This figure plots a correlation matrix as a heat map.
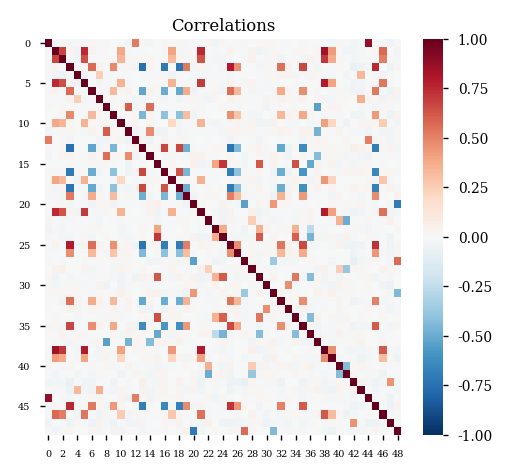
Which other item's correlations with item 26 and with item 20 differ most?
48
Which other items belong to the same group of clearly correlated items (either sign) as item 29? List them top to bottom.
15, 23, 24, 34, 36
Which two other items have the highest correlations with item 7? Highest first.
43, 4
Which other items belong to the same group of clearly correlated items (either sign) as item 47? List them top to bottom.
42
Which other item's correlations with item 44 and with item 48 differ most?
0
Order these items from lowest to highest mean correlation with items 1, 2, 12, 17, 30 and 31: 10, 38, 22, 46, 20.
22, 20, 10, 46, 38
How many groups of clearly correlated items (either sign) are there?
10
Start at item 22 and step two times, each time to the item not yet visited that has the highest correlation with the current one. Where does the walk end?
28
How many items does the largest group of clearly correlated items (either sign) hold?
12
